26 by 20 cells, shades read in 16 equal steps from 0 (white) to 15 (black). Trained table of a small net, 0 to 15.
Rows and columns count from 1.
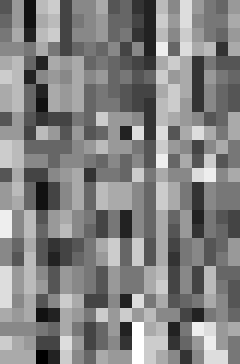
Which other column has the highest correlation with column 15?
2
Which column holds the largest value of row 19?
5
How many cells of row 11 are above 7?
8
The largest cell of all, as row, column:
26, 4
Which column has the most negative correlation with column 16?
13
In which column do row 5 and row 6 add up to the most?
17
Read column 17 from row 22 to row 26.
8 13 1 6 7
